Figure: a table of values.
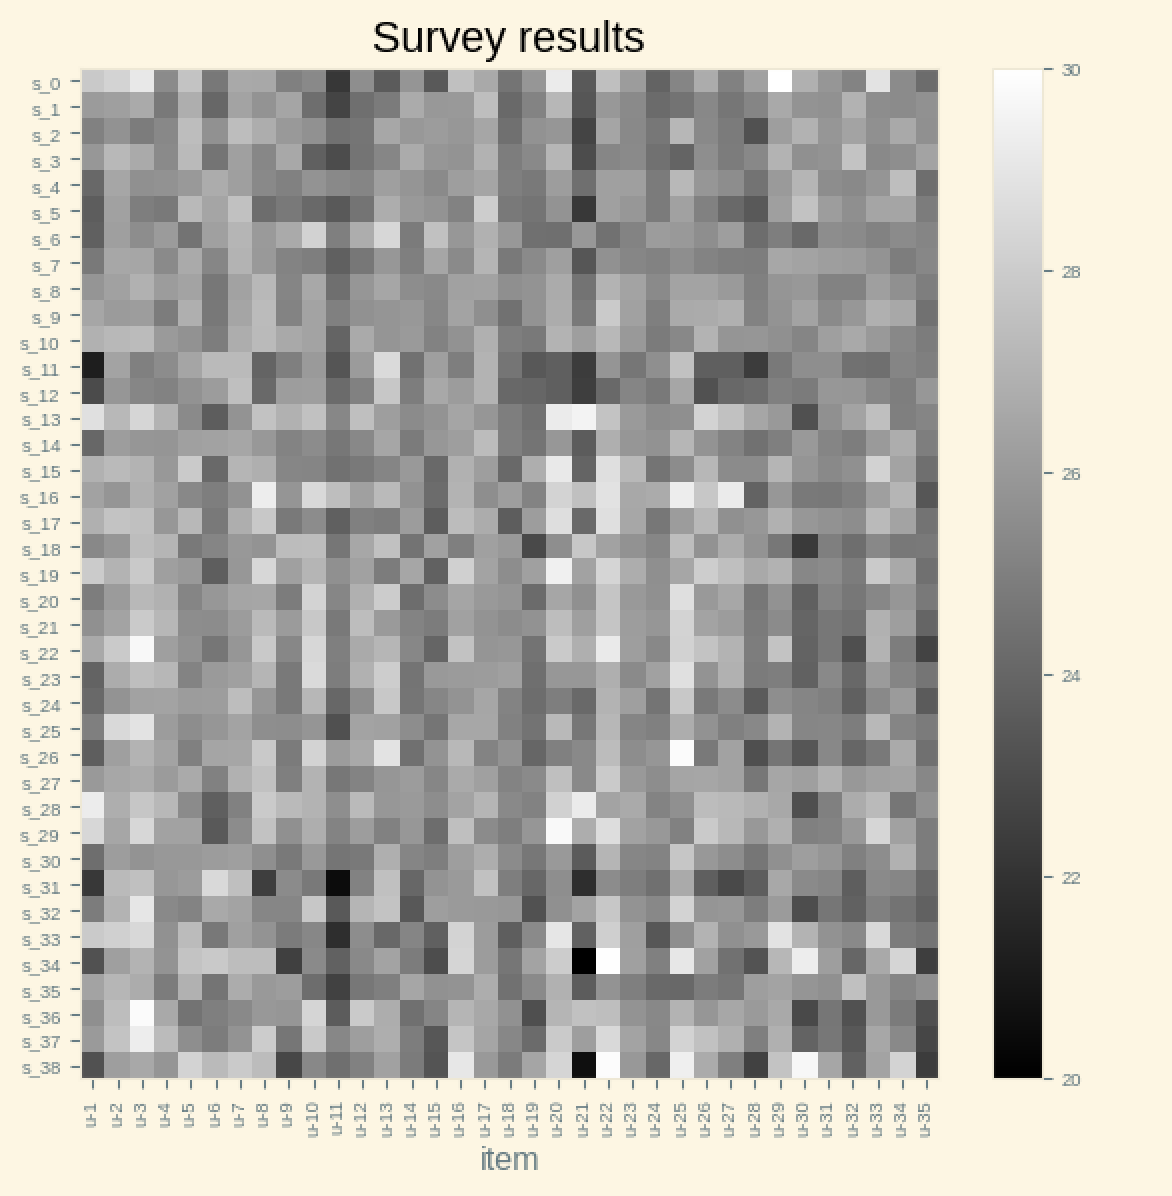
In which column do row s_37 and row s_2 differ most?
u-3
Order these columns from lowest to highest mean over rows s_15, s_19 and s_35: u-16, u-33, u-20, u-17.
u-17, u-16, u-33, u-20
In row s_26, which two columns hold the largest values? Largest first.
u-25, u-13
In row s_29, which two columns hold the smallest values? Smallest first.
u-6, u-15
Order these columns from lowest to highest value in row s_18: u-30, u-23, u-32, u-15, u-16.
u-30, u-32, u-16, u-23, u-15
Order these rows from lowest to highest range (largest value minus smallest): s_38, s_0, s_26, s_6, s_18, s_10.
s_10, s_6, s_18, s_26, s_0, s_38
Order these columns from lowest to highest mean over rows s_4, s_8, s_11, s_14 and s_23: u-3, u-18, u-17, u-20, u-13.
u-18, u-20, u-3, u-17, u-13
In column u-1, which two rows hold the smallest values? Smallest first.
s_11, s_31
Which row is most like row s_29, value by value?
s_19
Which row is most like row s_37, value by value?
s_22
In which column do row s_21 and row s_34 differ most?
u-21
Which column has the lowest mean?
u-11
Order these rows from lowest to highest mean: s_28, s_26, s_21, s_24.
s_24, s_26, s_21, s_28
